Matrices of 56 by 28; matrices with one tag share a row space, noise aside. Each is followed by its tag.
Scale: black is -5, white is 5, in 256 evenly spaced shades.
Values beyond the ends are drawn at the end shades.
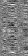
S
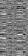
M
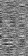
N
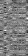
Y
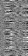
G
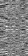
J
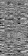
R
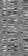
S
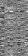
R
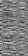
N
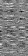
N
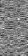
R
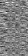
J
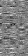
N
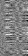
G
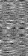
N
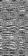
N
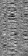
S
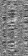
S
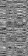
M
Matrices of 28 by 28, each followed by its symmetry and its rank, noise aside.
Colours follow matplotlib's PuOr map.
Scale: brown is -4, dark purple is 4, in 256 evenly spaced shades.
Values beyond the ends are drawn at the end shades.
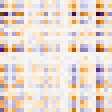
no symmetry, rank one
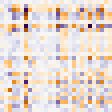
no symmetry, rank two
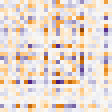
antisymmetric, rank two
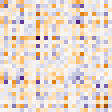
symmetric, rank three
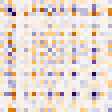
symmetric, rank two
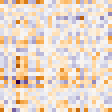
no symmetry, rank three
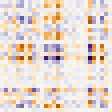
no symmetry, rank two
